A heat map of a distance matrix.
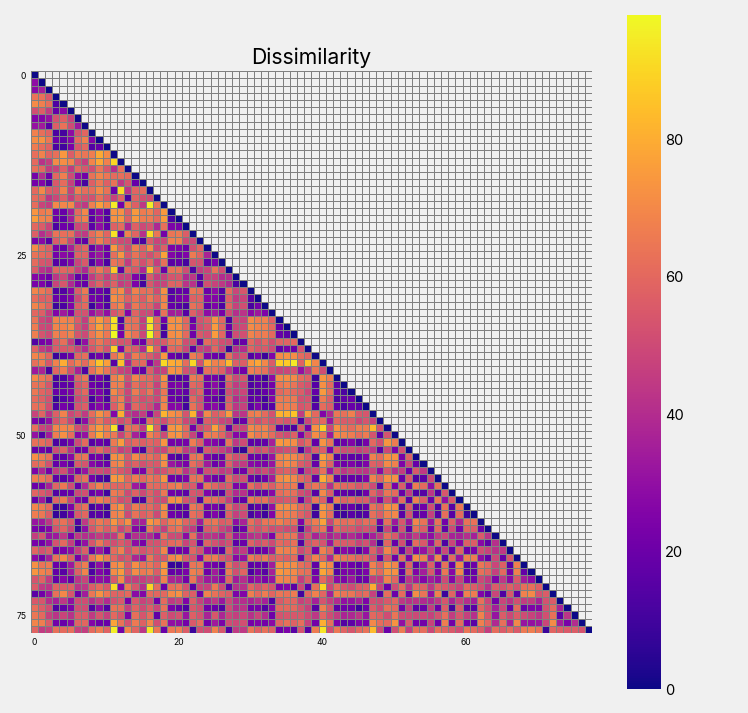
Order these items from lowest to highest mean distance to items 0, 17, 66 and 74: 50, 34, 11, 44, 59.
44, 59, 50, 11, 34
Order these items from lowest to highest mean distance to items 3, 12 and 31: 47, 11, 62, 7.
7, 62, 47, 11
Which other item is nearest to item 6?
63
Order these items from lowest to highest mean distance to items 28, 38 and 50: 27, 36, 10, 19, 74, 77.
27, 77, 36, 74, 10, 19
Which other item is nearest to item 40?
11
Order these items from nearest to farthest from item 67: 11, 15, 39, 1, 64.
1, 15, 64, 11, 39
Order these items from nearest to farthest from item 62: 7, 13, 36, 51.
7, 51, 36, 13
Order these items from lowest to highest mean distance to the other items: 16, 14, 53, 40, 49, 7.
53, 7, 14, 49, 16, 40
